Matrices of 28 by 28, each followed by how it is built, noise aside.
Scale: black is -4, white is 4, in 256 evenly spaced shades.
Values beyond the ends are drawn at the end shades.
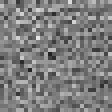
low rank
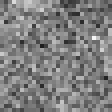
smooth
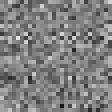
low rank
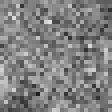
smooth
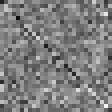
diagonal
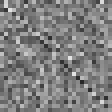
diagonal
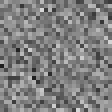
Toeplitz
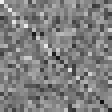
diagonal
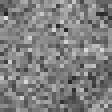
smooth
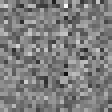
low rank
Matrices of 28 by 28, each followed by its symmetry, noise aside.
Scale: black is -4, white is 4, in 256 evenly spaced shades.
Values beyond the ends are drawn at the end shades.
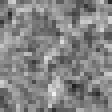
no symmetry.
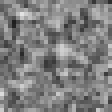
antisymmetric.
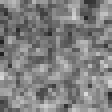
no symmetry.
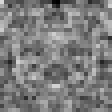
mirrored left to right.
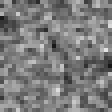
no symmetry.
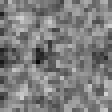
mirrored top to bottom.
